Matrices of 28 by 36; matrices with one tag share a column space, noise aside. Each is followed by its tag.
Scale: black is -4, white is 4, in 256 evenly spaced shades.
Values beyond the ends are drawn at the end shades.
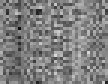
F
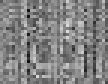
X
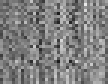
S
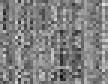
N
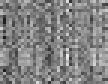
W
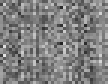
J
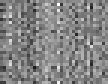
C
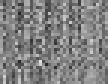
S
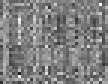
W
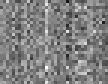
C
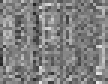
W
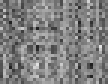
X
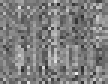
W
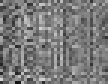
W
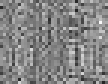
W
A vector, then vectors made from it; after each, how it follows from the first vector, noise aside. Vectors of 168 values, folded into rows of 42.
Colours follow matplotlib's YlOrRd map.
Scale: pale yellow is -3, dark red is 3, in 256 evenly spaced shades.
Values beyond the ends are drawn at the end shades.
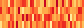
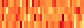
wrapped around, negated, partly zeroed.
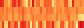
wrapped around, negated, partly zeroed.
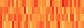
wrapped around, shrunk.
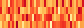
copied.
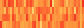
wrapped around, shrunk.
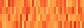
wrapped around, shrunk.
